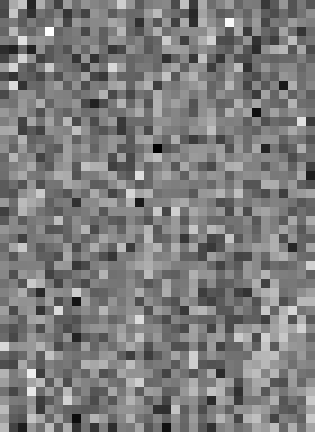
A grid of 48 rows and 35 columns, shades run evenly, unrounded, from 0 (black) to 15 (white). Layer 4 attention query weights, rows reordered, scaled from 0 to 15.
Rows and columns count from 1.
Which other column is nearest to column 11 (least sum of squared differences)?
12
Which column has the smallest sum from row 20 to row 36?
9
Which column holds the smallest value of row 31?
6
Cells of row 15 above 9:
6
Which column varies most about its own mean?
3
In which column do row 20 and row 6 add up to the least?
35
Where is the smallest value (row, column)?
17, 18
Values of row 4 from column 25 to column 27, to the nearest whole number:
8 5 10
